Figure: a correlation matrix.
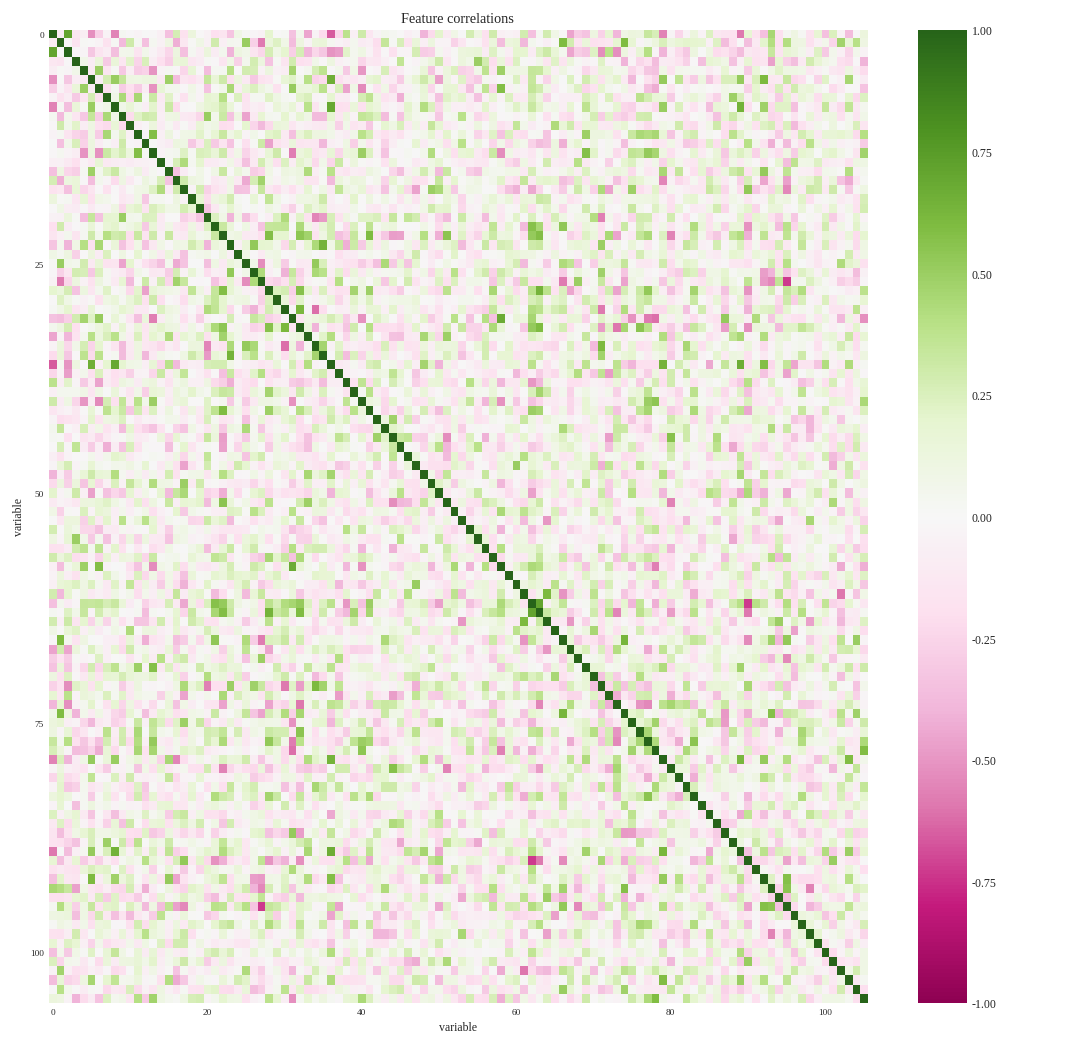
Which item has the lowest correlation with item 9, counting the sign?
25
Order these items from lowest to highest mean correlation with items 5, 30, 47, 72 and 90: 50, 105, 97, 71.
71, 50, 105, 97
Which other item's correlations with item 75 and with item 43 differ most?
17
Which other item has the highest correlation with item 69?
13
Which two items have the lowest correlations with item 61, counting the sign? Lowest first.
102, 66
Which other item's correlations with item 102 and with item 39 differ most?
63
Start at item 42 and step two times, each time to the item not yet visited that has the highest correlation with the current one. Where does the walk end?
80
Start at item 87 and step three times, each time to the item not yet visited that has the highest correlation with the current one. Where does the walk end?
6
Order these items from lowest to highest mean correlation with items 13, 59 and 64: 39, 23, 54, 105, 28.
23, 54, 39, 28, 105
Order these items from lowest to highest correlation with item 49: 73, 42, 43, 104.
43, 42, 104, 73
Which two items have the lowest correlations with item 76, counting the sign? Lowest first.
73, 94
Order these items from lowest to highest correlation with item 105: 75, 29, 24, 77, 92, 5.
5, 92, 24, 29, 75, 77
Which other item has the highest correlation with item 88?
7
